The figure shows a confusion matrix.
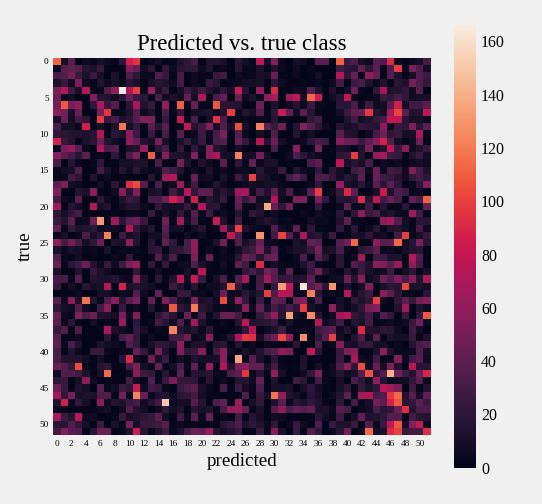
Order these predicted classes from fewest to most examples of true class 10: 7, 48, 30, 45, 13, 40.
7, 48, 40, 13, 30, 45
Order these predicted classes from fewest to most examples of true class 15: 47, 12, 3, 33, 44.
12, 33, 47, 3, 44
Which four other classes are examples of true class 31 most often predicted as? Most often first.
34, 38, 24, 48
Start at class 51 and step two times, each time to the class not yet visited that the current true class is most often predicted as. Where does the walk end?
46
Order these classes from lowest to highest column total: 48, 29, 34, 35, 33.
33, 29, 48, 34, 35
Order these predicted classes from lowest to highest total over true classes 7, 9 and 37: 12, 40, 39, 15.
12, 39, 40, 15
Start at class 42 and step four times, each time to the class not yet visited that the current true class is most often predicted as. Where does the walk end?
39
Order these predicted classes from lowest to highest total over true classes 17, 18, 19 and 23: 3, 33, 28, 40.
28, 3, 33, 40
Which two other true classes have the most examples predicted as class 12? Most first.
8, 46
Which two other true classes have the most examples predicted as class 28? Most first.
24, 9
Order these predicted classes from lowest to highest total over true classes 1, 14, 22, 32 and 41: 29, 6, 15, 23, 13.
13, 15, 29, 23, 6
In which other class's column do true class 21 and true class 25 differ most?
47
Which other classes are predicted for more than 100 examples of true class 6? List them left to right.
1, 17, 22
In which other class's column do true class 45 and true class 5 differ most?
35
